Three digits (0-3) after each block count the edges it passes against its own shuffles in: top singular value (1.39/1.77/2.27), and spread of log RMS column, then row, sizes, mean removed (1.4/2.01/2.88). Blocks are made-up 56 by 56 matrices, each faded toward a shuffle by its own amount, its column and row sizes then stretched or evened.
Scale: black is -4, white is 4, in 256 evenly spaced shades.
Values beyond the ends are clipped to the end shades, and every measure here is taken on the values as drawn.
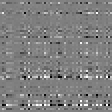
3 2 3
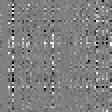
3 3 1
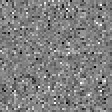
2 1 1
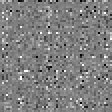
1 2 2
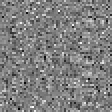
2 0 0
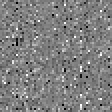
1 2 0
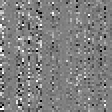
1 3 0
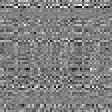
3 0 3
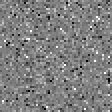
2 0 0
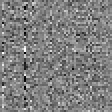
2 2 0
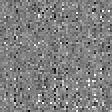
2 2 1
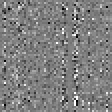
1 3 1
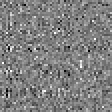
2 1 1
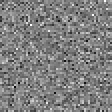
2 0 1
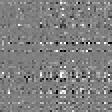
3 2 3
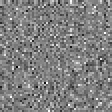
2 0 0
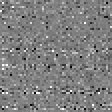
2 0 2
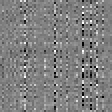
3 3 1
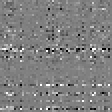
1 2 3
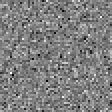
1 0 0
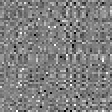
3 1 0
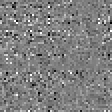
1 2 2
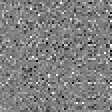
2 1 1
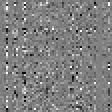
0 3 2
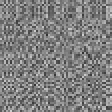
3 1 1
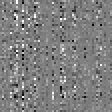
1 3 1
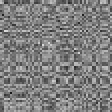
3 1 2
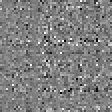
0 2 2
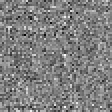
1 1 1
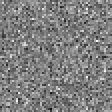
1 1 0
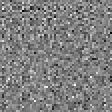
2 1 1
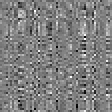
3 3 0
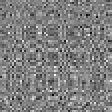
3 0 2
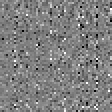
1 2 0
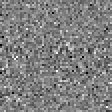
1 0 1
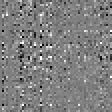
1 3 2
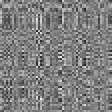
3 3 1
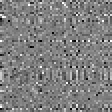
3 1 2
